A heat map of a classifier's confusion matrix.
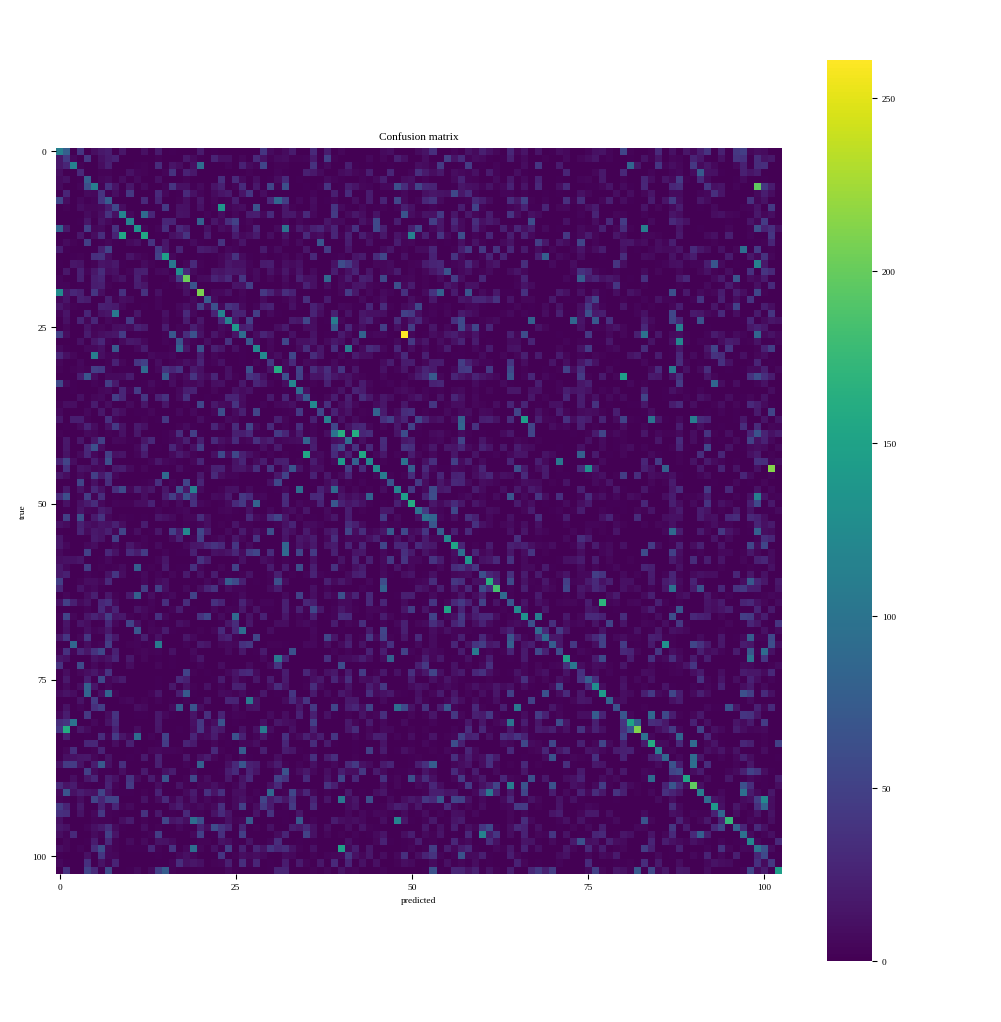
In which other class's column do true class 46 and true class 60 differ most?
15
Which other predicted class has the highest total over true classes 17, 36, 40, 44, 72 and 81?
42
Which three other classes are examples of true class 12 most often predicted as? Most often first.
9, 50, 57
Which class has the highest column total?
99
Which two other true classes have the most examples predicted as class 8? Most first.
23, 28
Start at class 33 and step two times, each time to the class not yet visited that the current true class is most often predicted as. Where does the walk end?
100
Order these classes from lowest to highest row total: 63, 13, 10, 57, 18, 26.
13, 63, 10, 57, 18, 26
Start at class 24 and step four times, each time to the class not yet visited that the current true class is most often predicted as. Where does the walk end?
80
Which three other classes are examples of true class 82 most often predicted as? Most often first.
1, 29, 81
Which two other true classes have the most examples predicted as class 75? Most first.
45, 23
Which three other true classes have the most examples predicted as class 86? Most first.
70, 45, 80
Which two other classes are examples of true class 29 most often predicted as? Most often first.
5, 33
